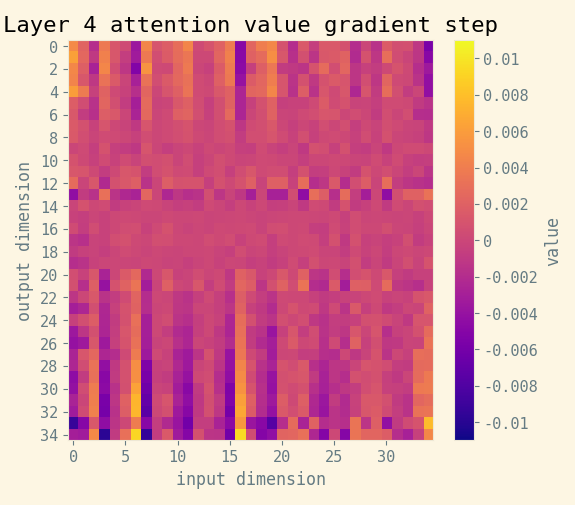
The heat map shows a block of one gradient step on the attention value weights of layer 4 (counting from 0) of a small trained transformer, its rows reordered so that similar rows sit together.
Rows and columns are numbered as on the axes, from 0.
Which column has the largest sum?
6
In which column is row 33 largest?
34
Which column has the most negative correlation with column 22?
23
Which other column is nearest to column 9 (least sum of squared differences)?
20
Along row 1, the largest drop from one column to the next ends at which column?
16
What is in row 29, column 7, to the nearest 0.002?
-0.006
